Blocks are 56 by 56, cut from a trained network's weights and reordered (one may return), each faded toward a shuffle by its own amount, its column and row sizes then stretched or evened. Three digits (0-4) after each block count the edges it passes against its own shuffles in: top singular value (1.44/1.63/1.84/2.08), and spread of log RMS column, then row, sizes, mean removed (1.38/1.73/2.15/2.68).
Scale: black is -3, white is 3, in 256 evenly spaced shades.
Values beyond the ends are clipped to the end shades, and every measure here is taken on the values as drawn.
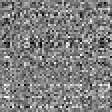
4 2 3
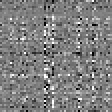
0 4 4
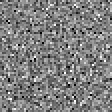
2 0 0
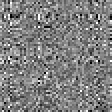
4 3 2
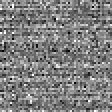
2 2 1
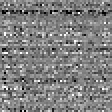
3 2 4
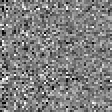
0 3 2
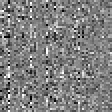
2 4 1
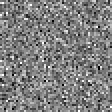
1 0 0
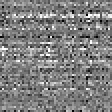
3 3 4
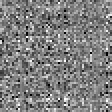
0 4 1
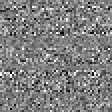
0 1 4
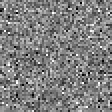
0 1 1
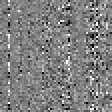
3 4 0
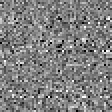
0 1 3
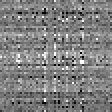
4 4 3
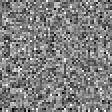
3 0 1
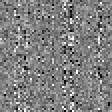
1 4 0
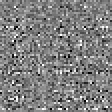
1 2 4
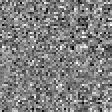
3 1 3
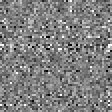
1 1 3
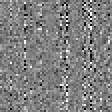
4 4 0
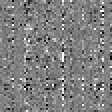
3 4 2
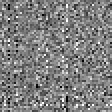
0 3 1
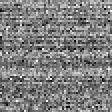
3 0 1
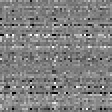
3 2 4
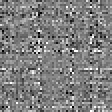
0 4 3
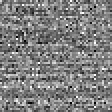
2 2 2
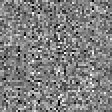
1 3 0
